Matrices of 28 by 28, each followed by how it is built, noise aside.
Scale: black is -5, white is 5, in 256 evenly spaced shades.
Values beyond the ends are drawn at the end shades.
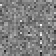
uneven columns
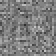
blocks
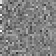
uneven columns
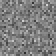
repeating columns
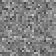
repeating columns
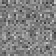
low rank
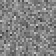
noise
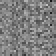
repeating rows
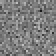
repeating columns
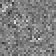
block diagonal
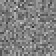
noise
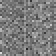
repeating rows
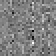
uneven columns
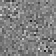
block diagonal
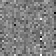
uneven columns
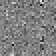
uneven columns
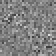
block diagonal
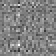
low rank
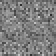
repeating columns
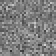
noise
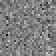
uneven columns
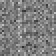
repeating rows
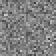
repeating rows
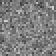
noise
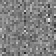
uneven columns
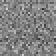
repeating columns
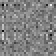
low rank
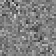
block diagonal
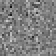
uneven columns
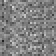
repeating rows
